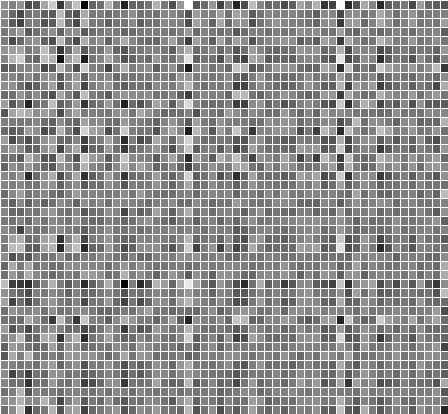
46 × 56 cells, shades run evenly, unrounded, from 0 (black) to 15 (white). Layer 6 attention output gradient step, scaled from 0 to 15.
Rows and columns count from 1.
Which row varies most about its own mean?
1
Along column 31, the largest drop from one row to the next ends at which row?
12
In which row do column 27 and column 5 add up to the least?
32
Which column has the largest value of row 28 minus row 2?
43
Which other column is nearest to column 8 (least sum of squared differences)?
48
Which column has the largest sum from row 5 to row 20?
3
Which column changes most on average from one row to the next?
24
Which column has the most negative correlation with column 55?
47
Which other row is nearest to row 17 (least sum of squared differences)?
20
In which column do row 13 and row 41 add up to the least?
8
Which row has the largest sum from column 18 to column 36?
18
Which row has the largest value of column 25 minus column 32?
15
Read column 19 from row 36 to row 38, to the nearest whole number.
7 6 7
